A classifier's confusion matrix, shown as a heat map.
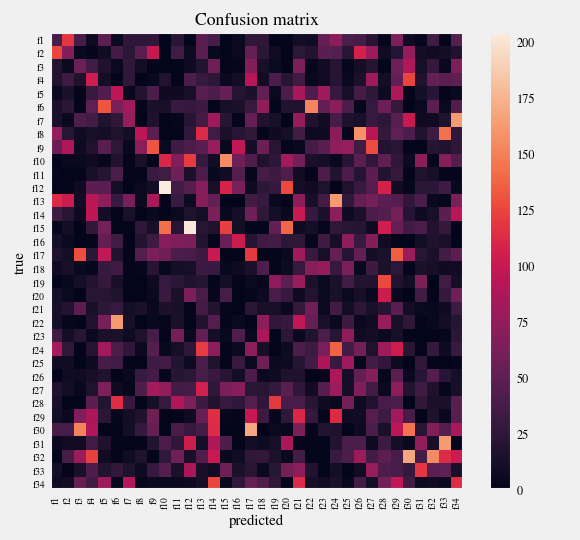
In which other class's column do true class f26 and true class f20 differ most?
f28
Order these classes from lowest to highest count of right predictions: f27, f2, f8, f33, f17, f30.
f27, f33, f2, f8, f17, f30
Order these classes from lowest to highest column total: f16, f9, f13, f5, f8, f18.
f8, f16, f18, f9, f5, f13
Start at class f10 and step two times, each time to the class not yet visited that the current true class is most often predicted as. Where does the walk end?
f12
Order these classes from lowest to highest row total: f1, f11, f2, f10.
f11, f1, f2, f10
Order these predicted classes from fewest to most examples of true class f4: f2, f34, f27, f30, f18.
f18, f2, f34, f27, f30
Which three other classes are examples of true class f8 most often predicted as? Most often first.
f26, f33, f13
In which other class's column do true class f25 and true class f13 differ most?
f24
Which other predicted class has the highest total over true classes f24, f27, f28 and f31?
f13
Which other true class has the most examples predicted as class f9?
f2
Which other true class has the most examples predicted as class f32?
f30
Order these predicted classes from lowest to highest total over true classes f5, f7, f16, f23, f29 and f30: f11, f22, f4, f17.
f22, f11, f4, f17
